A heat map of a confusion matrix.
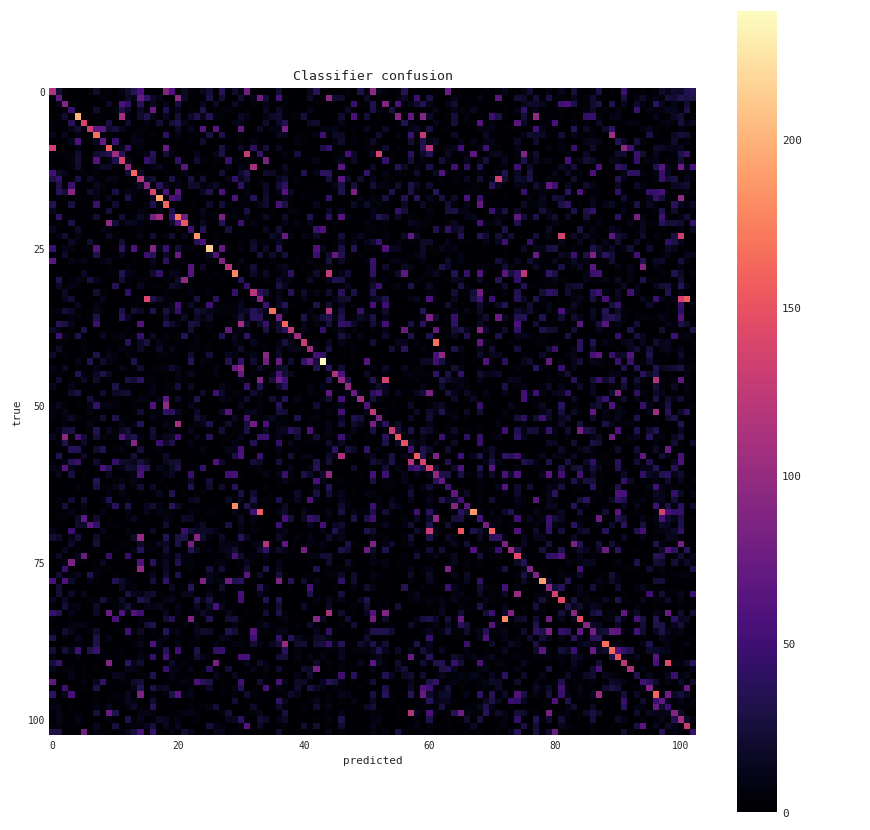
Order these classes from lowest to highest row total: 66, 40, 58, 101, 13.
101, 40, 66, 13, 58
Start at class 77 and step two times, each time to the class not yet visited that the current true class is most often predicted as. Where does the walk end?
52
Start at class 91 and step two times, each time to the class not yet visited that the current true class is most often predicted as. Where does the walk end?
96
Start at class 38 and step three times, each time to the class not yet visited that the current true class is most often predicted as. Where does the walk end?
44
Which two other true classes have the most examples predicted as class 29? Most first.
66, 44
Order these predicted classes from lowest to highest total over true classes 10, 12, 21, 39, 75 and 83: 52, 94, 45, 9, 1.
45, 94, 1, 52, 9
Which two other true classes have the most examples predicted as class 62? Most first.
42, 13
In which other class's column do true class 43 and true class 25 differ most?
16
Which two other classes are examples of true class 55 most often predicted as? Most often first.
2, 89
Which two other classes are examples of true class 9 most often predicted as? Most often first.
0, 60
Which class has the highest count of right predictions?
43
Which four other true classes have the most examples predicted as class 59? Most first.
7, 4, 96, 95
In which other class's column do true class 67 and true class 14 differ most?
33
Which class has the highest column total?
100
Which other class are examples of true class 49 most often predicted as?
18
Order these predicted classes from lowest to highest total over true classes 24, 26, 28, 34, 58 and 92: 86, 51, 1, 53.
1, 53, 51, 86
